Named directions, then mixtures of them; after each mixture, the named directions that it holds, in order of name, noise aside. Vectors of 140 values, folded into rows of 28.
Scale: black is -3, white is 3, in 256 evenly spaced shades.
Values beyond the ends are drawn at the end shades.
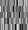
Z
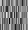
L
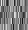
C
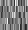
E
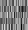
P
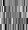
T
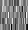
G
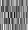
G, L, Z.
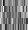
T.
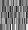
G.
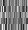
P, T.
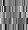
T.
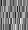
C, L.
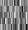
C, E, G.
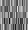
C, L, T.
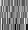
G, L, P.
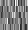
E.
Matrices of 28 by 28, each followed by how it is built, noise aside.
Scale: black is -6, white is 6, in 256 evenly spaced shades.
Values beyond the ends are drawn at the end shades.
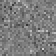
block diagonal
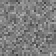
noise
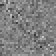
banded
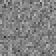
noise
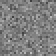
noise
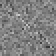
banded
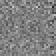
low rank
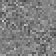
block diagonal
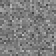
noise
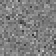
block diagonal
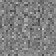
low rank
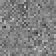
block diagonal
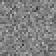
noise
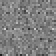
uneven rows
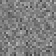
low rank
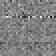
uneven rows
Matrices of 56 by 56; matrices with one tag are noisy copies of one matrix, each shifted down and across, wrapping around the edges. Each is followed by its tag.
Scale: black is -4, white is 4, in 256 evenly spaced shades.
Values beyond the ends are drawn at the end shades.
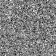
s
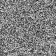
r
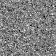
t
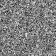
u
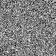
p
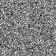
s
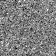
u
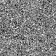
r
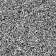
p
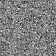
p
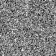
s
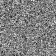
p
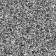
u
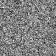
t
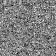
t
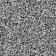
p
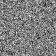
t
